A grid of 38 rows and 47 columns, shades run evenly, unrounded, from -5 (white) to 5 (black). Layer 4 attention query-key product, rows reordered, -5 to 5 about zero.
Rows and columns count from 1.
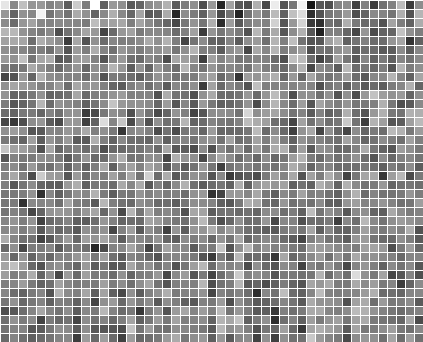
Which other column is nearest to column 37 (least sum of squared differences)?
15
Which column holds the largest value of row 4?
36
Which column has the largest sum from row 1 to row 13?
35
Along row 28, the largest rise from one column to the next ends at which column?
26
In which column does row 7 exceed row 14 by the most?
12
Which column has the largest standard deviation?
31
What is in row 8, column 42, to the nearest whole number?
1
